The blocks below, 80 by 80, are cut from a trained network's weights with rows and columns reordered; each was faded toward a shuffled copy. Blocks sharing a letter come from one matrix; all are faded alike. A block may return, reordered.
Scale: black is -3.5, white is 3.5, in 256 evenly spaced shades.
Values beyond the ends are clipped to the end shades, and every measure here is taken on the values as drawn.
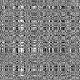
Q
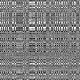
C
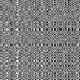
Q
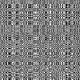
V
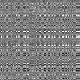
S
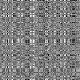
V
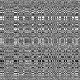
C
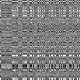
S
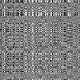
V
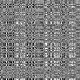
Q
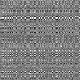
C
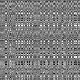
C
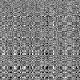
Q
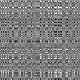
S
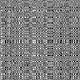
Q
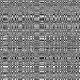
S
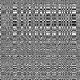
C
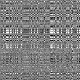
C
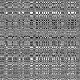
C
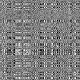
Q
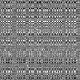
C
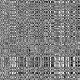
V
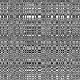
C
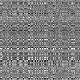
S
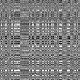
C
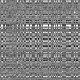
C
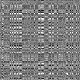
C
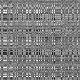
S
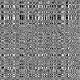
Q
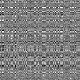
S
